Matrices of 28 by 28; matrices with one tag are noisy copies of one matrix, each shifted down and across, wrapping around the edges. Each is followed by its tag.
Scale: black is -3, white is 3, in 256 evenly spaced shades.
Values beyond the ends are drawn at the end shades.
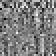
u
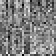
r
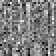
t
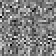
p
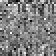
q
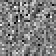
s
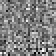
s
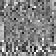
u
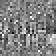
q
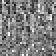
t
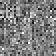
s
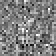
s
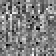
t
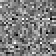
p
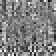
u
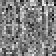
t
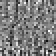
u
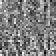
t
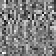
u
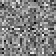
p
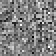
s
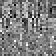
q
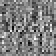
u
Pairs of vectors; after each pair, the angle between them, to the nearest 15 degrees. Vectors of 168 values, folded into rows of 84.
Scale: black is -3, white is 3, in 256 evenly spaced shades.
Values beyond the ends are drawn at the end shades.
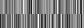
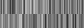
90 degrees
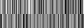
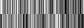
30 degrees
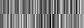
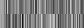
120 degrees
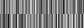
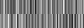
165 degrees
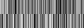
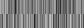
15 degrees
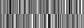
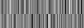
165 degrees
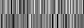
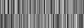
75 degrees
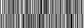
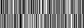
165 degrees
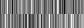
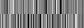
90 degrees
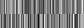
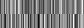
15 degrees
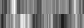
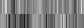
135 degrees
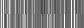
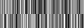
60 degrees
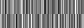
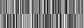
60 degrees
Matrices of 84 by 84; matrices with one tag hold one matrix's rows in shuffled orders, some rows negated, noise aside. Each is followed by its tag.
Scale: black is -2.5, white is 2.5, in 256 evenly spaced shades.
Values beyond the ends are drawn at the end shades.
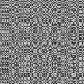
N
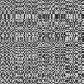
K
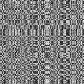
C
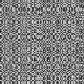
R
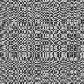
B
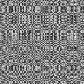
B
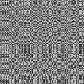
N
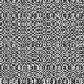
R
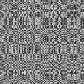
B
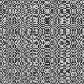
C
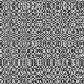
R
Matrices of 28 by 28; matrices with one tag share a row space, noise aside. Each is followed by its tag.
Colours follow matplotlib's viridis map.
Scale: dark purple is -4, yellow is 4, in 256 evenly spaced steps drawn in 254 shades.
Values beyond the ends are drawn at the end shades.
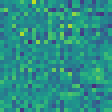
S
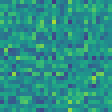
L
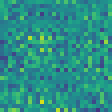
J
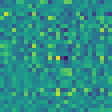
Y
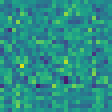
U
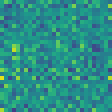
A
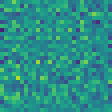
A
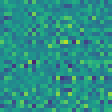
Y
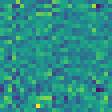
U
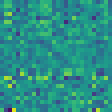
U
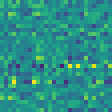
L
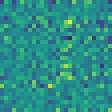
Y
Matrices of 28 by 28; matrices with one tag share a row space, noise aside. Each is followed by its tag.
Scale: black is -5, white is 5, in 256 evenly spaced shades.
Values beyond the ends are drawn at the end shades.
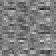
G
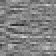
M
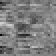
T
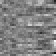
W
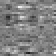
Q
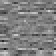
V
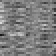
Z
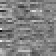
T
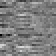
T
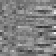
W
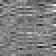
W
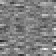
Z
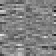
Z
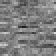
V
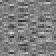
G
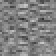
G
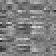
T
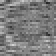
M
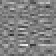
G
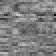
V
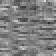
V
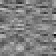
Z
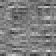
M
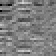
T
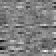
Z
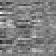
T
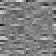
Z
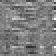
Q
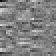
T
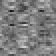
G
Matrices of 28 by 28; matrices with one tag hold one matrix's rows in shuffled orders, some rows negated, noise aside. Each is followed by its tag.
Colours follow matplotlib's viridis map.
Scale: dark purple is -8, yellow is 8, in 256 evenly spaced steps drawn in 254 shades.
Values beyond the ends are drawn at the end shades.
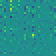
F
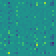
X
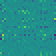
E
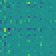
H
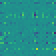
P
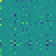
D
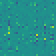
X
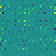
E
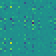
F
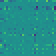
P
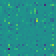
X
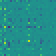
H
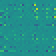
P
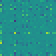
D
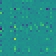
D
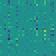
X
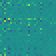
H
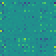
E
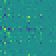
H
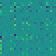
D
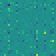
X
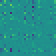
F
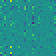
F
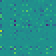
D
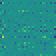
E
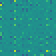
D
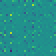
F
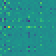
H
